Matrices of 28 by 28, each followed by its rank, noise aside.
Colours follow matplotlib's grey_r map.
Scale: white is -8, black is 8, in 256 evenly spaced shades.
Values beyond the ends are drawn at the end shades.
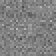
four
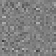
three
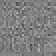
four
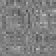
four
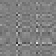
two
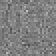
five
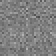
five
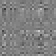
two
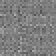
four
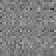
four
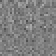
four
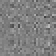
two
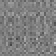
four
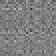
four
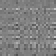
two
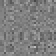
three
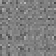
three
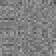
four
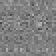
four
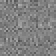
four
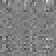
four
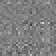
four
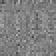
four
